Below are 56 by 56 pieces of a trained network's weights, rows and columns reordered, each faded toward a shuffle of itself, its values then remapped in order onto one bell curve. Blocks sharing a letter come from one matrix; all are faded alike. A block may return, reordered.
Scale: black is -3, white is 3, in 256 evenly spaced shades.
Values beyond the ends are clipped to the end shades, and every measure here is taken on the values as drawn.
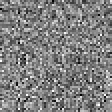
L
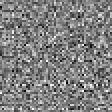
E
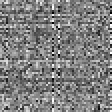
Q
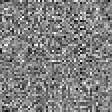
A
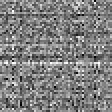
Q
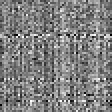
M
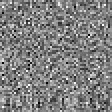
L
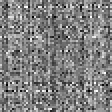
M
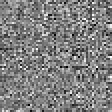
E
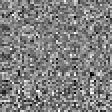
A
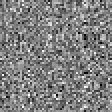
L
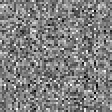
L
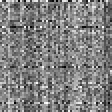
M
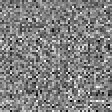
A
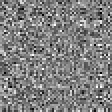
A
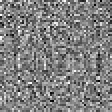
E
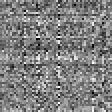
Q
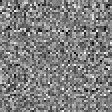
A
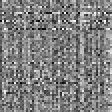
M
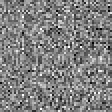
L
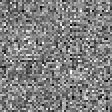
L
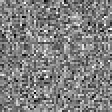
L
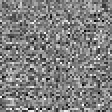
A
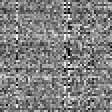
Q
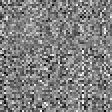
E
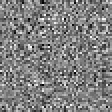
A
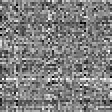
Q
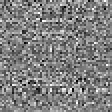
A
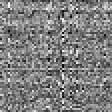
Q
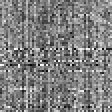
M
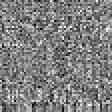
E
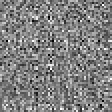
E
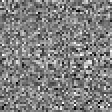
A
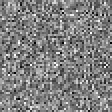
L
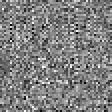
E
